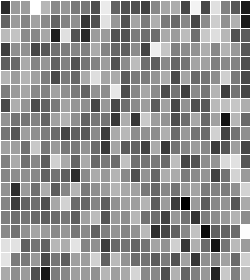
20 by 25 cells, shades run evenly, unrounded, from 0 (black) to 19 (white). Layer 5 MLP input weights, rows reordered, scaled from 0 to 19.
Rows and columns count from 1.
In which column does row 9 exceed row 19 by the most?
20
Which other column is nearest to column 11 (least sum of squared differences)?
3
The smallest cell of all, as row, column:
15, 19
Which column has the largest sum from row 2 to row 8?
22
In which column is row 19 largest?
1
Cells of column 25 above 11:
8
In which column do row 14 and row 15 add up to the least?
2
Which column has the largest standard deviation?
25
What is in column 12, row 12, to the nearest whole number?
8
